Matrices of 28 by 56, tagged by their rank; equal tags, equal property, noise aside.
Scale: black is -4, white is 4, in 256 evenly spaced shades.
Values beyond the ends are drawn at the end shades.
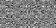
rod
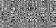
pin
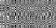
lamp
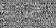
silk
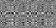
lamp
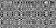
pin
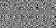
rod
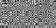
silk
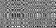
lamp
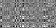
lamp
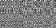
pin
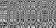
lamp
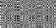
lamp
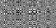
pin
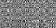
rod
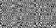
rod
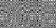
pin
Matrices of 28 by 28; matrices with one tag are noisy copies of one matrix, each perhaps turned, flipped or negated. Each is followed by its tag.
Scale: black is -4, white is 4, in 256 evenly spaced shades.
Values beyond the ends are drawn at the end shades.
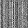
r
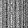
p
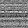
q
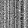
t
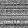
t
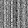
q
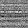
q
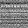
t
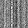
q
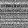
t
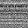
t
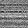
q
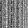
p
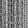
p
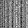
p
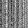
p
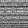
p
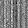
q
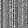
r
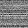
r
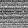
p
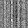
q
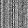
r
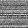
r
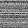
r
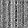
q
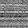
q
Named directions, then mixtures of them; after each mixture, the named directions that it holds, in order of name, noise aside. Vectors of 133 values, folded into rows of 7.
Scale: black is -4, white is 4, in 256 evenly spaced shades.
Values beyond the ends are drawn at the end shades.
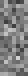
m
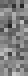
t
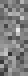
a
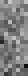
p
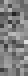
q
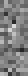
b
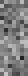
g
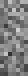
a, p.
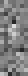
b.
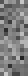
g.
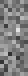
a.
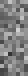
a, p, q.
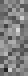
a, b.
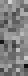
p, q.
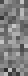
a, b, g.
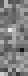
b, m.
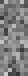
b, g.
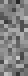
a, g, m.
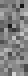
p, t.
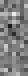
b, q, t.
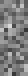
p, t.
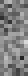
g, q.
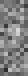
a, b.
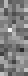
a, b, m.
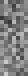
g, m, t.
